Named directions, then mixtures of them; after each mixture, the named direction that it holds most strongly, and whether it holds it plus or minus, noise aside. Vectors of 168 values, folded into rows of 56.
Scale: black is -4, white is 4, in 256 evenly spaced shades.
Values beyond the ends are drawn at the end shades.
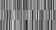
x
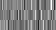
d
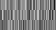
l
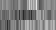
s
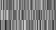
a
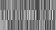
l, minus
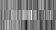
s, minus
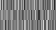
a, plus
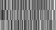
a, minus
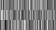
a, plus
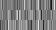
d, minus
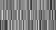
a, plus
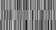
x, plus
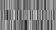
x, plus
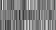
s, plus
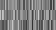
x, plus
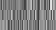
l, minus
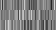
d, minus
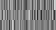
x, plus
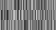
a, minus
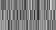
l, minus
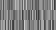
x, minus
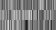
x, plus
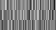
l, plus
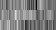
s, minus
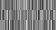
x, minus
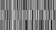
x, plus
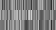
x, plus
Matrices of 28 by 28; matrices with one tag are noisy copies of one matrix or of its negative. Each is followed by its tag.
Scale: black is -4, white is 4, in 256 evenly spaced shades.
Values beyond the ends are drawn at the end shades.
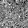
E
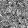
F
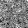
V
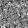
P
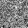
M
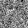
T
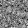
F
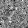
T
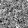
V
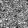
V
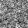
V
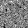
P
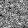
F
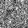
T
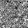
M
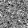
F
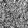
E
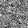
F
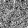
T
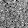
E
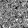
M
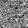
M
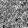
M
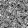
F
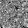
M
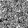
V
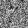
T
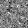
F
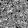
V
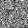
T
